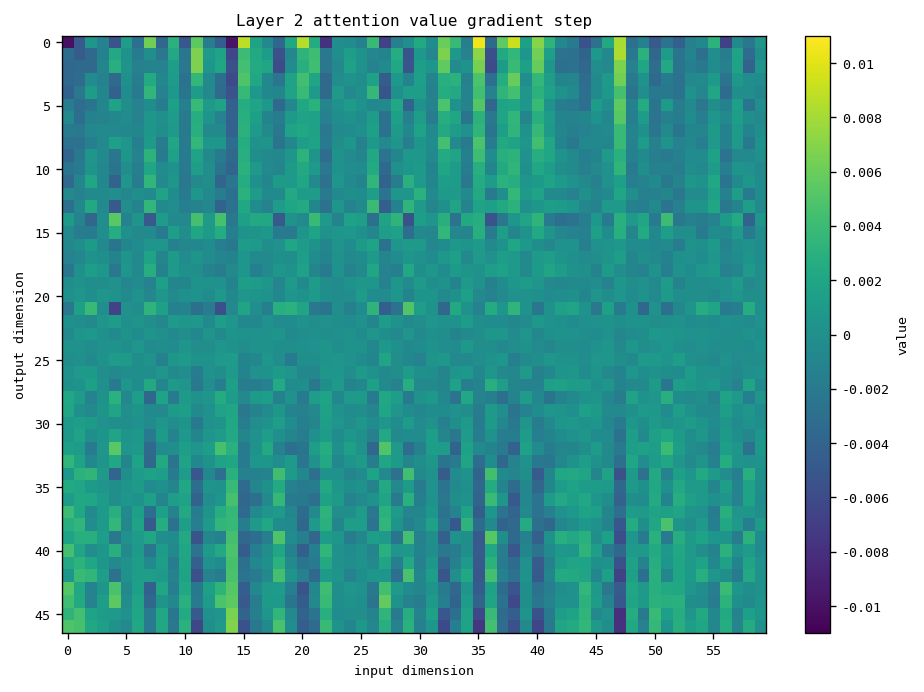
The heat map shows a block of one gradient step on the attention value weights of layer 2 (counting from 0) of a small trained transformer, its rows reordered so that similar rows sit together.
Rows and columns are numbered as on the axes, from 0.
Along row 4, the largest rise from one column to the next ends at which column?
15
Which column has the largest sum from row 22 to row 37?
14
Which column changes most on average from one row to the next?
4
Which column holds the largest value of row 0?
35
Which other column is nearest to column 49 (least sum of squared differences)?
28
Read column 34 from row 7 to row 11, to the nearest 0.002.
0 -0.002 -0.002 -0.002 -0.002
